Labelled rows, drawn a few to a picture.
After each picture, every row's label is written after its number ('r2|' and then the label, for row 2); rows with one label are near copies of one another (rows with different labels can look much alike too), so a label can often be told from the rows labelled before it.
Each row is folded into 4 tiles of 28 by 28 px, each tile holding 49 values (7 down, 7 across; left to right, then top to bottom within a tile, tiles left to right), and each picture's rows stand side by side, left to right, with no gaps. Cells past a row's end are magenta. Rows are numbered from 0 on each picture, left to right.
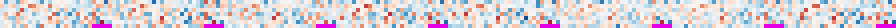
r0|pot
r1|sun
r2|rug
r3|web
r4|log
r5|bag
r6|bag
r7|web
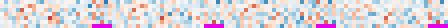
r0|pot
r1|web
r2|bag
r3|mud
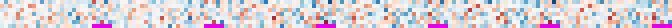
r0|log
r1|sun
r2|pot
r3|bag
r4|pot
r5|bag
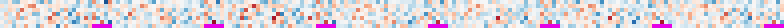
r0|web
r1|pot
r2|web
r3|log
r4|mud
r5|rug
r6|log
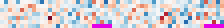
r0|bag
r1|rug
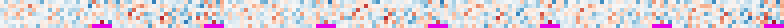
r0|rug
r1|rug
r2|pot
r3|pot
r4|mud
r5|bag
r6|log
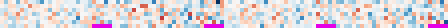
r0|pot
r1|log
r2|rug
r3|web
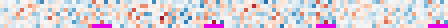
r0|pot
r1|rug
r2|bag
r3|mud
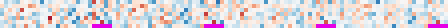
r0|sun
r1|mud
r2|rug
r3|rug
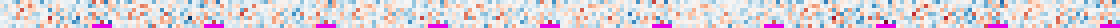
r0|sun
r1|log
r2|pot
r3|web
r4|web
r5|bag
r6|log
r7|web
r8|pot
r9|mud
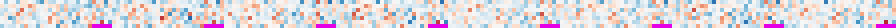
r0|pot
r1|pot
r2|bag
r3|web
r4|bag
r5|pot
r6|rug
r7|rug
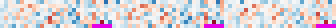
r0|mud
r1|log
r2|pot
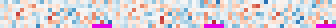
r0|web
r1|mud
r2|rug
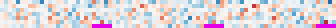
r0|pot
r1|pot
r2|pot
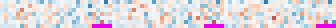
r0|pot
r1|log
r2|rug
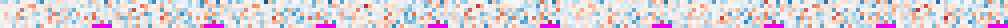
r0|web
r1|pot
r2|web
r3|bag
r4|web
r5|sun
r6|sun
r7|bag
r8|rug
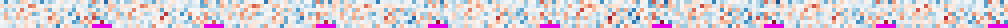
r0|log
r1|log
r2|rug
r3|rug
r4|mud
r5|mud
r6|sun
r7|web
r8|sun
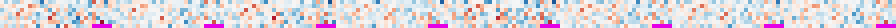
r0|sun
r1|sun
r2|pot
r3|pot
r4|pot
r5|bag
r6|bag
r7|bag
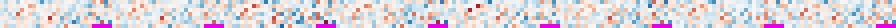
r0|sun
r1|mud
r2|sun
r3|web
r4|sun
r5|mud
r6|pot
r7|log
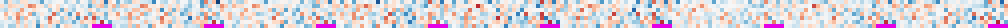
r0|log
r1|log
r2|log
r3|rug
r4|bag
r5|bag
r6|bag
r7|log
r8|log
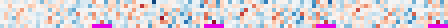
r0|mud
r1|rug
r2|pot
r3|mud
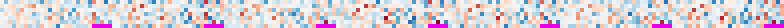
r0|bag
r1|bag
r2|pot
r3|sun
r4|bag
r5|log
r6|bag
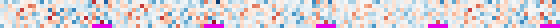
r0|web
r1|pot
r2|log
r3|web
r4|bag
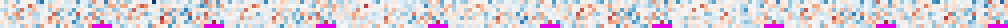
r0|pot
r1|rug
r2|bag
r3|sun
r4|sun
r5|web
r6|bag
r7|pot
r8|pot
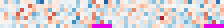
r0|pot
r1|bag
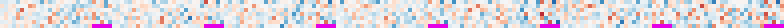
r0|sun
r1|sun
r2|bag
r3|bag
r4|bag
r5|rug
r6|pot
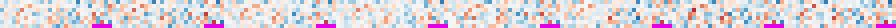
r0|bag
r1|bag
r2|log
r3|log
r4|bag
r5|mud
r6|web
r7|pot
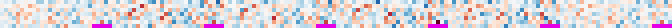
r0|sun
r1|pot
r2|pot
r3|rug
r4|bag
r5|mud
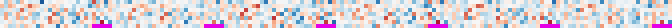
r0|rug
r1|web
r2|web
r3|log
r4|web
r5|rug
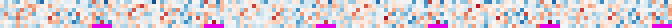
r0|pot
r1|rug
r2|pot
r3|sun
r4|pot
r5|bag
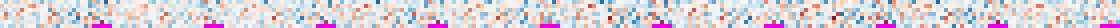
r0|log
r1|log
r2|sun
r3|rug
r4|pot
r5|sun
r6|web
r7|web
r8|rug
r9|rug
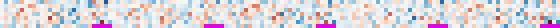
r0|mud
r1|pot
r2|web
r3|log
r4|bag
